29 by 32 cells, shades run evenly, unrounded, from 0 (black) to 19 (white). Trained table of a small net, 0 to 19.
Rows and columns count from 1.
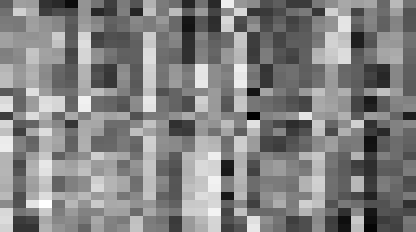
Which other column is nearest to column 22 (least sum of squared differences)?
6
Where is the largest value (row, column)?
26, 4
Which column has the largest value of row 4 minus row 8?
20
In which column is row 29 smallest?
29
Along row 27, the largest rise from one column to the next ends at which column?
19
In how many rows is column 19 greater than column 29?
25
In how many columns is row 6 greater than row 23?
12
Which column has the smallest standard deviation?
13
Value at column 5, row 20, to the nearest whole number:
7
